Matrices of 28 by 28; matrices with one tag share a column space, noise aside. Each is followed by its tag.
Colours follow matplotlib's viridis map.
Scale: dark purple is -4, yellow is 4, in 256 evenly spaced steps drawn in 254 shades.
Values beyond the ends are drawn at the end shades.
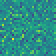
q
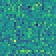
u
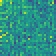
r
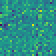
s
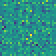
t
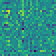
s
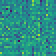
r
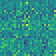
s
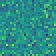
u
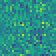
u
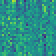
r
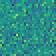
u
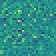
q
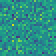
q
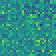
s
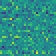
q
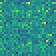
t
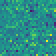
u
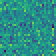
u
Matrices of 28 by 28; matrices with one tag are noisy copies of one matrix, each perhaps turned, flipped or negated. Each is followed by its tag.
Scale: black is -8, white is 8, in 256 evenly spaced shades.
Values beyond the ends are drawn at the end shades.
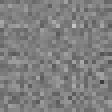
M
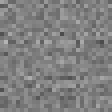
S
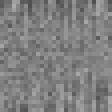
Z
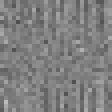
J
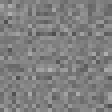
S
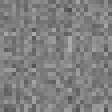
S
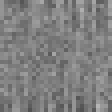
Z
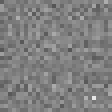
M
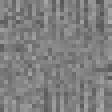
J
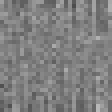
Z
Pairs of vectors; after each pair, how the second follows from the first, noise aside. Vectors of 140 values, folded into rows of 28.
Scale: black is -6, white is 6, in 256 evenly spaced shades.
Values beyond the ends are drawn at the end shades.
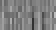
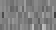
negated, partly zeroed.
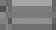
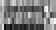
reversed, negated, scaled up.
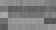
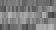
wrapped around, negated.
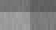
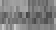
wrapped around.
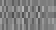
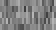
shuffled.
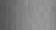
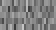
shuffled.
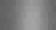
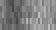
wrapped around, negated.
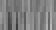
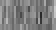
wrapped around, negated.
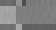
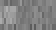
partly zeroed.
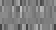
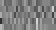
wrapped around.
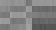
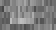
wrapped around, negated.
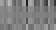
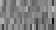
shuffled.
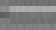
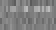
partly zeroed.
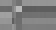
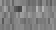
negated, partly zeroed.
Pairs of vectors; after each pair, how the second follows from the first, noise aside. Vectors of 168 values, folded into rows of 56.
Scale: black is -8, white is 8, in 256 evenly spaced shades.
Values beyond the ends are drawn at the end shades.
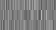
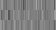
wrapped around, negated, partly zeroed.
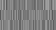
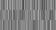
shuffled.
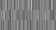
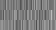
shuffled.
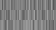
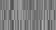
shuffled.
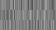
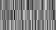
scaled up.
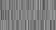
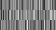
scaled up.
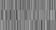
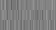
wrapped around, shrunk.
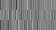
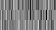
wrapped around, scaled up.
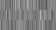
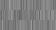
wrapped around, shrunk.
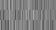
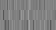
partly zeroed.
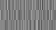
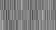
shuffled.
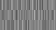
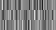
scaled up.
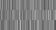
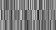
wrapped around, scaled up.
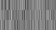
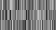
wrapped around, scaled up.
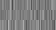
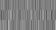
partly zeroed.
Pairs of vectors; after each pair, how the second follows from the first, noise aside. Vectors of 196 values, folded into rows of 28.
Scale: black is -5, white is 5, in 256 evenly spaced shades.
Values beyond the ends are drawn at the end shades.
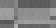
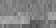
wrapped around, negated, partly zeroed.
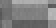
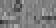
wrapped around, negated, partly zeroed.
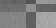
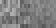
reversed, partly zeroed.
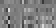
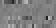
reversed, negated, partly zeroed.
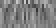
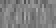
negated, shrunk.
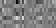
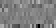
reversed, partly zeroed.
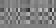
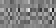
negated.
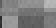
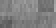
reversed, negated, shrunk.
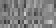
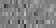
partly zeroed.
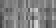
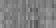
negated, shrunk.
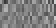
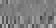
reversed, negated, partly zeroed.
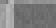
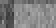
negated.
